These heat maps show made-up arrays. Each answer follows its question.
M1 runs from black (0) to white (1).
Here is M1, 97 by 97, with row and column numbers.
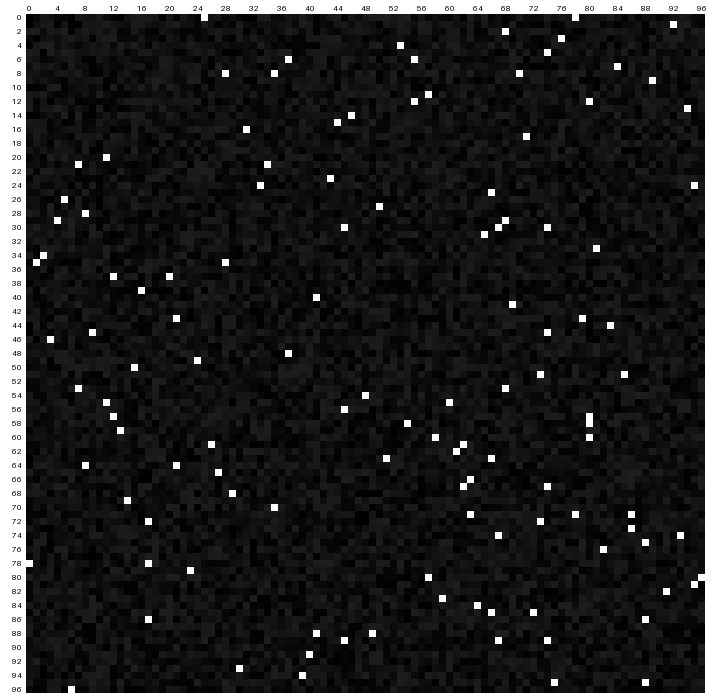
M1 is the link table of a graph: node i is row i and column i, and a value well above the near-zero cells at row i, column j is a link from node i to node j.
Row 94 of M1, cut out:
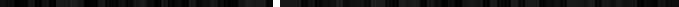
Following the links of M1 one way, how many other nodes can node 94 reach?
11
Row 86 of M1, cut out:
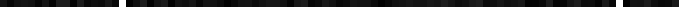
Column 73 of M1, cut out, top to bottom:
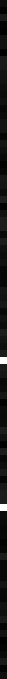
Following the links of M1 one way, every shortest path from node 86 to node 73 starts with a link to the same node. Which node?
node 17
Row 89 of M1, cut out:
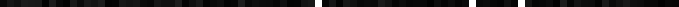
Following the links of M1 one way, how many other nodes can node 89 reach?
10
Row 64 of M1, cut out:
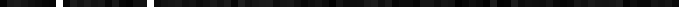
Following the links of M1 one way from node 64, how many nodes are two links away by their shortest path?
5
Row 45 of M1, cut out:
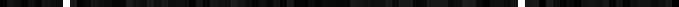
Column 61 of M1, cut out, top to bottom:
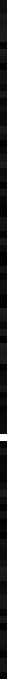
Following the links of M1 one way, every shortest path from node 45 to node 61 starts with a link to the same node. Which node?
node 74
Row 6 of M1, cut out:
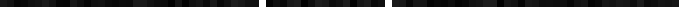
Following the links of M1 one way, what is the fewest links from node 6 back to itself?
5
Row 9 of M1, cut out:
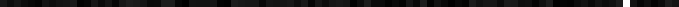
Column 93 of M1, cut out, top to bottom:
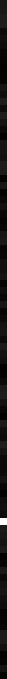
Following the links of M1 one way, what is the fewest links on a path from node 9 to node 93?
3
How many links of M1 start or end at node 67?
5
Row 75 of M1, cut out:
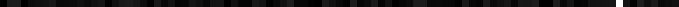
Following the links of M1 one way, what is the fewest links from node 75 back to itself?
5
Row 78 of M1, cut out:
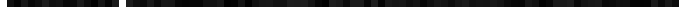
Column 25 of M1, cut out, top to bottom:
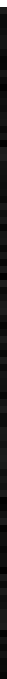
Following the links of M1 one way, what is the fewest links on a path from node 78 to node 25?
2
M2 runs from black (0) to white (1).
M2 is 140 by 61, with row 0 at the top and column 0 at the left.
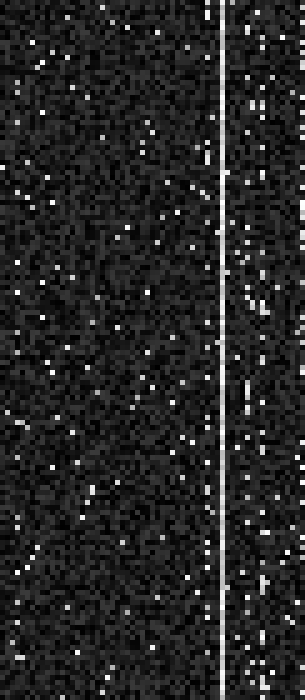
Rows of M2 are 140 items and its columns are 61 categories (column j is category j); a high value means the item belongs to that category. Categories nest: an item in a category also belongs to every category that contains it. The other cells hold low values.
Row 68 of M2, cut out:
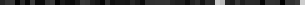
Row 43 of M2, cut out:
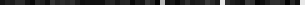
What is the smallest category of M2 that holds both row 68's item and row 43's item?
60
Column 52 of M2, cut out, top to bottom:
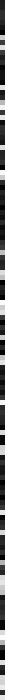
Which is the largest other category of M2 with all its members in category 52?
50
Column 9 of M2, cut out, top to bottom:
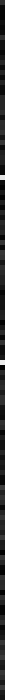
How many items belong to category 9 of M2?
2
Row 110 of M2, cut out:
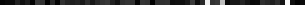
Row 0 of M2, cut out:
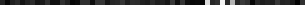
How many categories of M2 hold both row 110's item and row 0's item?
2
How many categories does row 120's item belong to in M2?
3
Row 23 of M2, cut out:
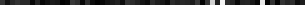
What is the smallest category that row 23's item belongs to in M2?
42
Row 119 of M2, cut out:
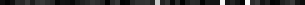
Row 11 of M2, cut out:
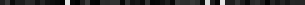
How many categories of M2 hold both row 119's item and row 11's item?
1
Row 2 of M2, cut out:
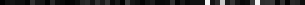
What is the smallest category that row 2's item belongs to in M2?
51
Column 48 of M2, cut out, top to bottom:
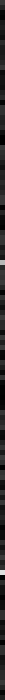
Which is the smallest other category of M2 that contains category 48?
3
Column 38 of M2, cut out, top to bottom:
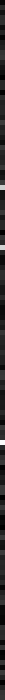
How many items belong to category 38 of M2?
3
